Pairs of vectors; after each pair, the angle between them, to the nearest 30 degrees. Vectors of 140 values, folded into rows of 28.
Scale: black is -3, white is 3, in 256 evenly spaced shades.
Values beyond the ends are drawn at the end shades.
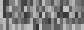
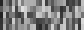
90 degrees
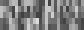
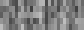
150 degrees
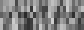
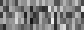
60 degrees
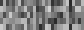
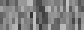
60 degrees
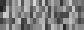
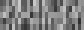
60 degrees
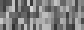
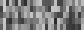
90 degrees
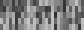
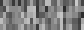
60 degrees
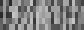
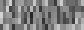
120 degrees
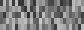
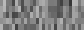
60 degrees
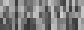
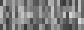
60 degrees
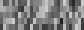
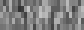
60 degrees
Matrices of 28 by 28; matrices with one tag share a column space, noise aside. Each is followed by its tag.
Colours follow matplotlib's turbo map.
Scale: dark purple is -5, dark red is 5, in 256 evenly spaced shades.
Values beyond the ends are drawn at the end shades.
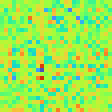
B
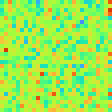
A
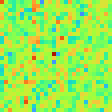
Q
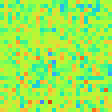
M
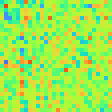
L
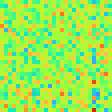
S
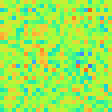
B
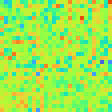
L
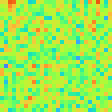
A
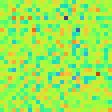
B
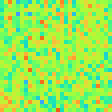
Q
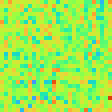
Q
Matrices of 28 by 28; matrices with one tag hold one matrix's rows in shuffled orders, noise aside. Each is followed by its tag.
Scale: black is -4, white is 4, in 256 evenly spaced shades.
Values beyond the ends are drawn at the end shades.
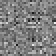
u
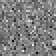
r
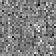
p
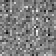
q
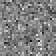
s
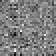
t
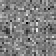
q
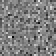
p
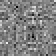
u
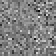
p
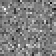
r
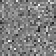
p
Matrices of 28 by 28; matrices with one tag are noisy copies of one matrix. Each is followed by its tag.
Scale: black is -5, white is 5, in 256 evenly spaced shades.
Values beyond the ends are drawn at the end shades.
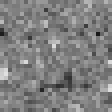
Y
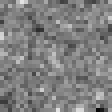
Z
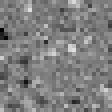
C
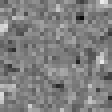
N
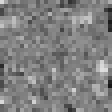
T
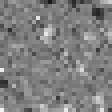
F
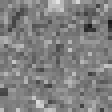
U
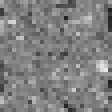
T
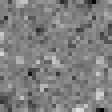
Z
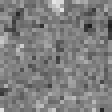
U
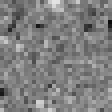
U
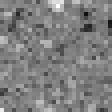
U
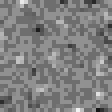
Z
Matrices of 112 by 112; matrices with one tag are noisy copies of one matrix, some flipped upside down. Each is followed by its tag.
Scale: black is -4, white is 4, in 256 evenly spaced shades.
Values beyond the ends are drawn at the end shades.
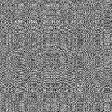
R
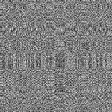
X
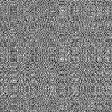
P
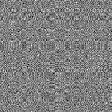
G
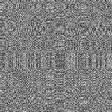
X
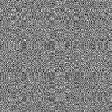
G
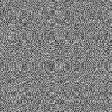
G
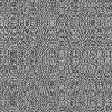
P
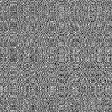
P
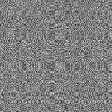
G
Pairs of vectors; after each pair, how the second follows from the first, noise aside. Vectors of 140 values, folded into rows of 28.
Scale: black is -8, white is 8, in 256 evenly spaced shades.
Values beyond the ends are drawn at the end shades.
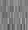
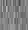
reversed.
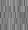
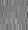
reversed, partly zeroed.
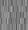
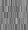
reversed.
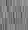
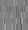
reversed, partly zeroed.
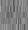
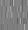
negated, partly zeroed.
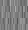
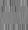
negated, partly zeroed.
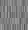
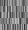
scaled up.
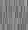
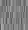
reversed.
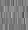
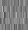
reversed.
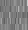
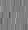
negated, partly zeroed.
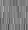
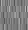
wrapped around, negated.
